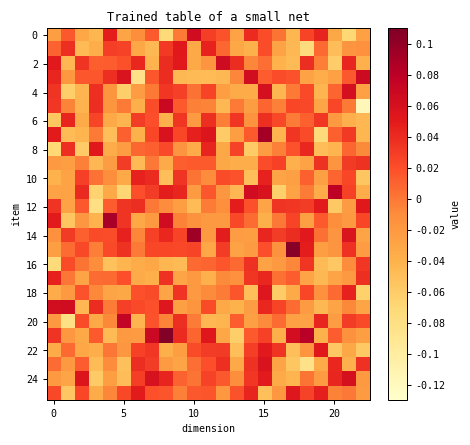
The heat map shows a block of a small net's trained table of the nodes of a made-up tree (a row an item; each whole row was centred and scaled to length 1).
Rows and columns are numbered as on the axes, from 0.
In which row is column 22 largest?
3
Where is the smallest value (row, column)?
5, 22
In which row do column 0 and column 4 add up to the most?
13
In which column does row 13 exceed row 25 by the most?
4
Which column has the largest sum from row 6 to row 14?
15
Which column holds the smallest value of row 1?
18
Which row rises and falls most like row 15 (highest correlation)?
14
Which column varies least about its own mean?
7
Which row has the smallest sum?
16
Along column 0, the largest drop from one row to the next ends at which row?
8
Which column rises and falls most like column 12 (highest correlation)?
6
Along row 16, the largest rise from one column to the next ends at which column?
1
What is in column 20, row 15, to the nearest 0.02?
-0.02
